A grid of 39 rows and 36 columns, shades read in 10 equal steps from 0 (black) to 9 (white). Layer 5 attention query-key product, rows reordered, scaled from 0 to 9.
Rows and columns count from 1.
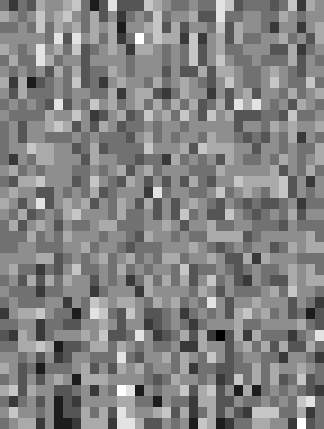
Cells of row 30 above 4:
18
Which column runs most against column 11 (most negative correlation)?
33
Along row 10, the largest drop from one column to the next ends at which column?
8
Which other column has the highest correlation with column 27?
11
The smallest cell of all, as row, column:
31, 25
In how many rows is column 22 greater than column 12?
15
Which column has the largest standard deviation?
5
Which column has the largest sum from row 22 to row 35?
12
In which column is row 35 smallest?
9
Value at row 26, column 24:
7
